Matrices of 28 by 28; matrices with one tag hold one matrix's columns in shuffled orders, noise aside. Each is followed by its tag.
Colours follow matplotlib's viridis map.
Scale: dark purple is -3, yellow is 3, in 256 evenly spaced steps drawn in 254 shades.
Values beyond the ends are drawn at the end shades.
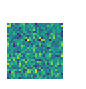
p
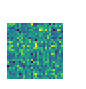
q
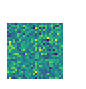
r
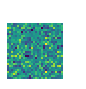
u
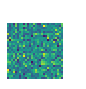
p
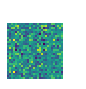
r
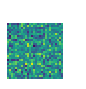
p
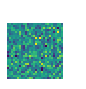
u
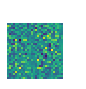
r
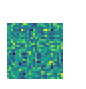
q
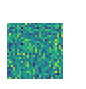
r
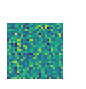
r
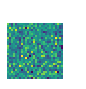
u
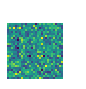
u
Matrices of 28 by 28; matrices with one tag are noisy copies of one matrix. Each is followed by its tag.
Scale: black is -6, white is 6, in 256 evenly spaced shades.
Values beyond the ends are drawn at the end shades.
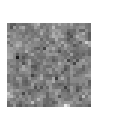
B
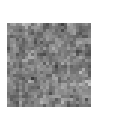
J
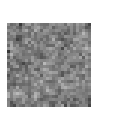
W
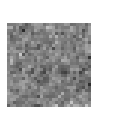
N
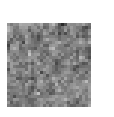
J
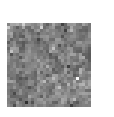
J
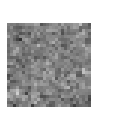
W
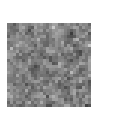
B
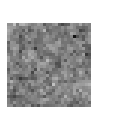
J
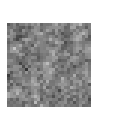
W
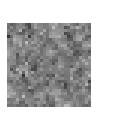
B
